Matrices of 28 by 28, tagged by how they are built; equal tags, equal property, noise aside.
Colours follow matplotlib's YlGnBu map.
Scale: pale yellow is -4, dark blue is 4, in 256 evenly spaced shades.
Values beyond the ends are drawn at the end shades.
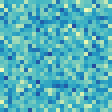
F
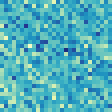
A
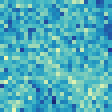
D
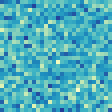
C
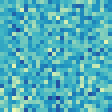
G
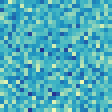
C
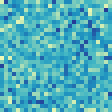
C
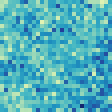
D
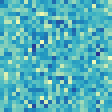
F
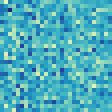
F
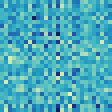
G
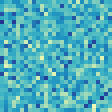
C
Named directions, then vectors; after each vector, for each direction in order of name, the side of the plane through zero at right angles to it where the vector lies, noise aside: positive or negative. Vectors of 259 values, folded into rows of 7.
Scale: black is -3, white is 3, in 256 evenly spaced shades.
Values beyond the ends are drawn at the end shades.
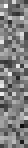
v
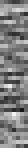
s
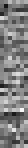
negative, negative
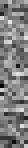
negative, negative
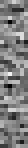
negative, positive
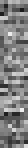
negative, negative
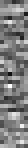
positive, negative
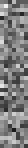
positive, positive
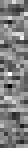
negative, positive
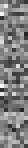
positive, positive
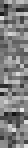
negative, negative
